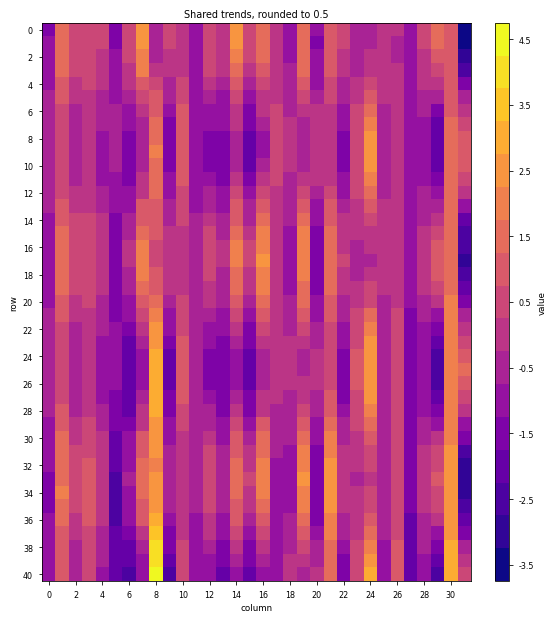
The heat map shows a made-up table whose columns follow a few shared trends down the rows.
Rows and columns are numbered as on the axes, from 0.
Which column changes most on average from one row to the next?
31
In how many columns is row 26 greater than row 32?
10
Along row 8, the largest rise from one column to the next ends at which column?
30
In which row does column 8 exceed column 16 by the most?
40
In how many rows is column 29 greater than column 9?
20
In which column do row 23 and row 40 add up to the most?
8
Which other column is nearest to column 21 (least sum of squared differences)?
1
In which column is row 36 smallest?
5
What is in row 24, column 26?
0.5
